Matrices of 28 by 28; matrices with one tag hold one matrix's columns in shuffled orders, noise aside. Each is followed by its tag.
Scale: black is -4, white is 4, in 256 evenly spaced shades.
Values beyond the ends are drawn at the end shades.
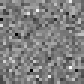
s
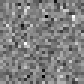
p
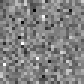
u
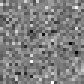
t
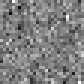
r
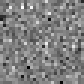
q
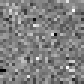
s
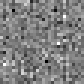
u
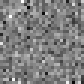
r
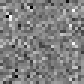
p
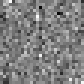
r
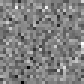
q
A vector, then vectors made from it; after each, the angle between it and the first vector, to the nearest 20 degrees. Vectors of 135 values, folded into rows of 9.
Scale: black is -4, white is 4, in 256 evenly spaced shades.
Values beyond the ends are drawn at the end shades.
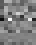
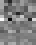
160 degrees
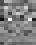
20 degrees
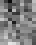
120 degrees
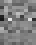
20 degrees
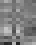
80 degrees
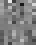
80 degrees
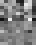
60 degrees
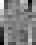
100 degrees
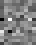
40 degrees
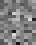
60 degrees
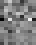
20 degrees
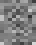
120 degrees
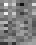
80 degrees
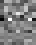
20 degrees
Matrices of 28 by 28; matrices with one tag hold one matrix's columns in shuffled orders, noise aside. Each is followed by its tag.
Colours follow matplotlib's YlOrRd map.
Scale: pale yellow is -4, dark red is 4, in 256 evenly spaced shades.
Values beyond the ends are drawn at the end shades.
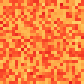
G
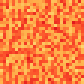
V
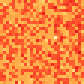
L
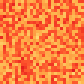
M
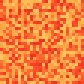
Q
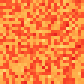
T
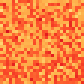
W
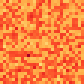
W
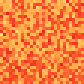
W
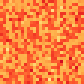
V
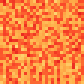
T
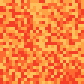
W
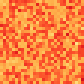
G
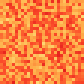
V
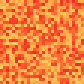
L
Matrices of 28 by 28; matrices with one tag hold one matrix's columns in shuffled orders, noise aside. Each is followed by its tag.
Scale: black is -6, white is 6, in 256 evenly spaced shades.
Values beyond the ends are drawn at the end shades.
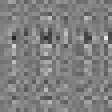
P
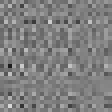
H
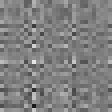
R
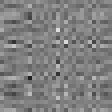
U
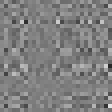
H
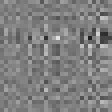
P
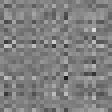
U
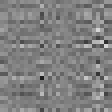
U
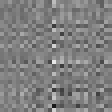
R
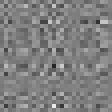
H
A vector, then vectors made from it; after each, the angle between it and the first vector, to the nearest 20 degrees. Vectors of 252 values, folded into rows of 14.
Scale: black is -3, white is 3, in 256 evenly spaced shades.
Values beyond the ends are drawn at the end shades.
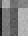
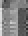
160 degrees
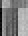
20 degrees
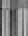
40 degrees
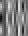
80 degrees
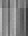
140 degrees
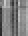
40 degrees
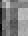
20 degrees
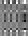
100 degrees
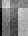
20 degrees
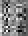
120 degrees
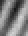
80 degrees
